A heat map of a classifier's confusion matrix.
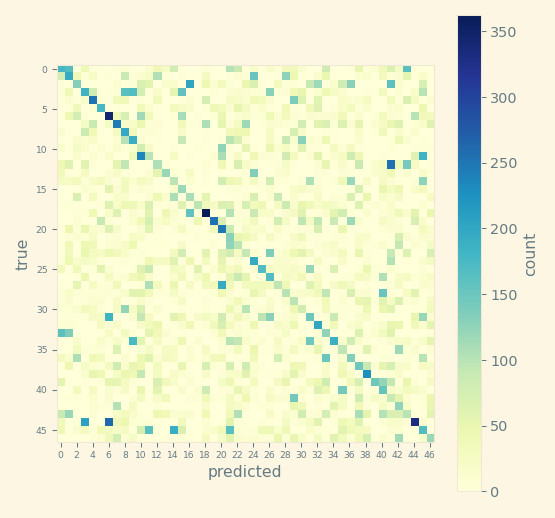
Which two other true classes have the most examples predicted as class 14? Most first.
45, 16
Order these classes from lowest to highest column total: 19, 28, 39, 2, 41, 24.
39, 19, 2, 28, 24, 41
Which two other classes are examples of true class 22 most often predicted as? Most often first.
21, 42
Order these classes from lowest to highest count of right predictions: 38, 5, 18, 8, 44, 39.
39, 5, 8, 38, 44, 18
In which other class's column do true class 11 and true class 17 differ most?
10
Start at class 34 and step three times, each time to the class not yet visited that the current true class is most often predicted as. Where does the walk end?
8
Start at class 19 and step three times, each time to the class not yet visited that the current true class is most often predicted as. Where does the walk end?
0
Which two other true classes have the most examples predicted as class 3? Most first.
44, 8
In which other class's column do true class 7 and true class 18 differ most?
16
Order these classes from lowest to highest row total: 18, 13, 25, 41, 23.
13, 41, 25, 23, 18
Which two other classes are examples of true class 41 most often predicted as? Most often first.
29, 37
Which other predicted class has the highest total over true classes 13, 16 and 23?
24
